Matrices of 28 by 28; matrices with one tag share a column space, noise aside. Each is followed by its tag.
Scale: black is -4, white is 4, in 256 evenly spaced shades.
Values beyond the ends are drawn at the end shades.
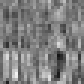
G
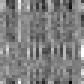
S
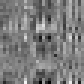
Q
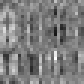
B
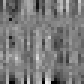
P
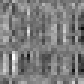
B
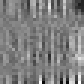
P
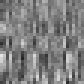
G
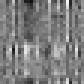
S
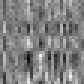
G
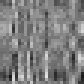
G
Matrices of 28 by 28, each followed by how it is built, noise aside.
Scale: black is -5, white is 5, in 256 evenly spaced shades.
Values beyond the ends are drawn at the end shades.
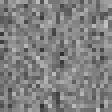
blocks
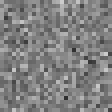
blocks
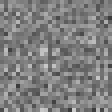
blocks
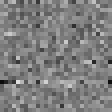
uneven rows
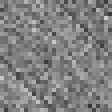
Toeplitz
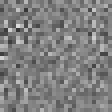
low rank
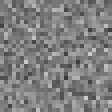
blocks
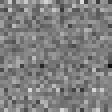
uneven rows
